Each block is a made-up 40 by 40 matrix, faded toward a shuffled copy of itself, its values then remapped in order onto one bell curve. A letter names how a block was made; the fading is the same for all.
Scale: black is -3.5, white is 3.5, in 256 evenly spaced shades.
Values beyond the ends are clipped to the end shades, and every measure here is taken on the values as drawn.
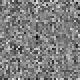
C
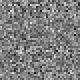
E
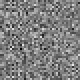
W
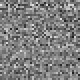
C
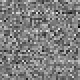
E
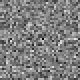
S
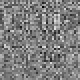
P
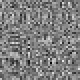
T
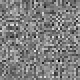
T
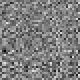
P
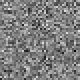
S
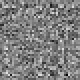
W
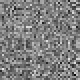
W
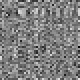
P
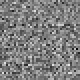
E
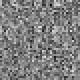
S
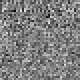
E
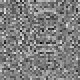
T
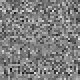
E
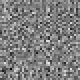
T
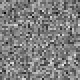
E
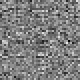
S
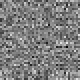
T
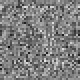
C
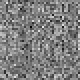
W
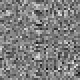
T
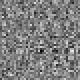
T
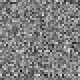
E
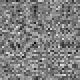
S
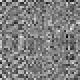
P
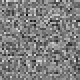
S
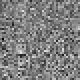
S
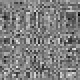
P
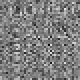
P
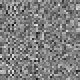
W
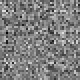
W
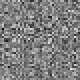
T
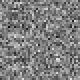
W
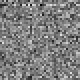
C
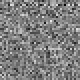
E
